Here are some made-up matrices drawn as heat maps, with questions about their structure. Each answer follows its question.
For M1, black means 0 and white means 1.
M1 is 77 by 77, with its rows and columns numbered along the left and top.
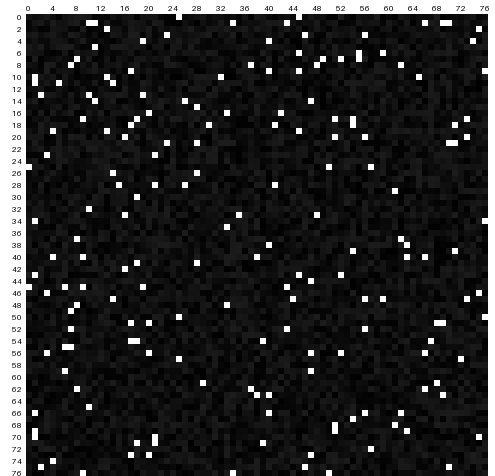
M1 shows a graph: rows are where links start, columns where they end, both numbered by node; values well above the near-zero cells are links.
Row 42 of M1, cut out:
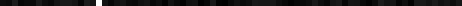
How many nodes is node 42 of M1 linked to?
1
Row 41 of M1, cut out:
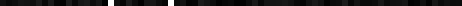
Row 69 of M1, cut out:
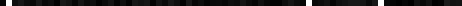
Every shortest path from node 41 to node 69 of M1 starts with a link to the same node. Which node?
node 18
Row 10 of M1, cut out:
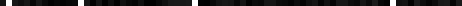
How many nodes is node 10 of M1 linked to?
4
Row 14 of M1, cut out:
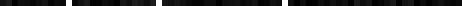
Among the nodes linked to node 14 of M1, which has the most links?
node 47
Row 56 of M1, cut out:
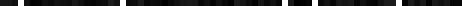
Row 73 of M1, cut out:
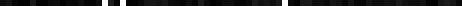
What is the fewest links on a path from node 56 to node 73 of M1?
2
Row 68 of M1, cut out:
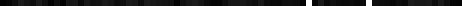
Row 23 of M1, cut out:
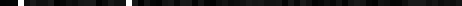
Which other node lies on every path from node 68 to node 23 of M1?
node 51
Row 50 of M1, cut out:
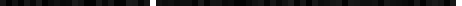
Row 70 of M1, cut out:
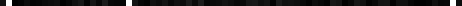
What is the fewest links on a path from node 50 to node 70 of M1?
4
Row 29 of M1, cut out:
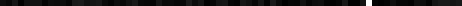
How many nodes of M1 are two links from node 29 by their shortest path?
1
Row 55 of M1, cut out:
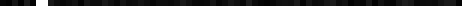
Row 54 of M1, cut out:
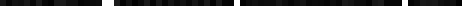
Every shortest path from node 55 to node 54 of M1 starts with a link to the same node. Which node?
node 6
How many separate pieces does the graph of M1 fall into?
11
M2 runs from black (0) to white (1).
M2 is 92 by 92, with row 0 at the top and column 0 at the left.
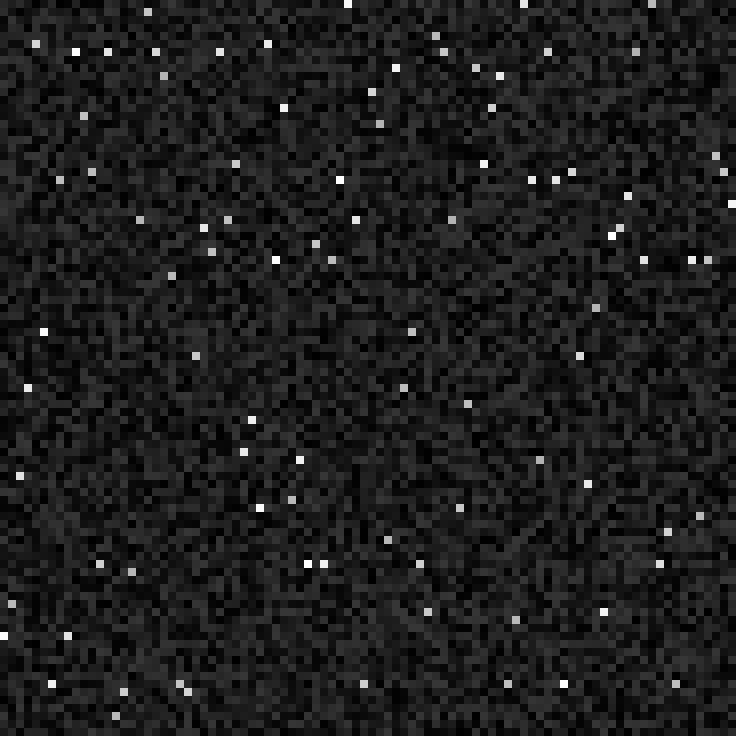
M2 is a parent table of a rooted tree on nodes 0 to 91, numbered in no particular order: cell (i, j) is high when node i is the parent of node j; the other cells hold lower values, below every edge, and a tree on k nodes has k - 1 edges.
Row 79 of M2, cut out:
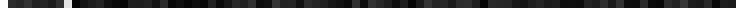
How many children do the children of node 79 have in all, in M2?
5
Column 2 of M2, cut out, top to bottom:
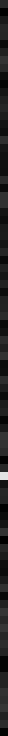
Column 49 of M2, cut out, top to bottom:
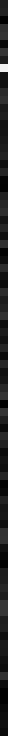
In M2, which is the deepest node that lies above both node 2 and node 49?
8
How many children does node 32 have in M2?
5
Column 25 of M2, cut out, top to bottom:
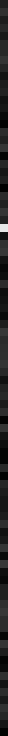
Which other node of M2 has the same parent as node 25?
77
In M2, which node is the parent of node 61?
13
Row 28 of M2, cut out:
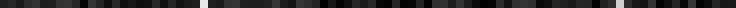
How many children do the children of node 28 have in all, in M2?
2
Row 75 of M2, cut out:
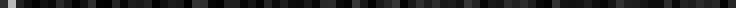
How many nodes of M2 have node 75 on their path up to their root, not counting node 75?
2
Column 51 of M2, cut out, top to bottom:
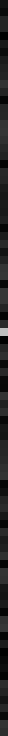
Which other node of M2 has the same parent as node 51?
5
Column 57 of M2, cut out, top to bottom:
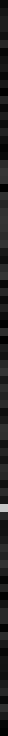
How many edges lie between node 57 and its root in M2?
2
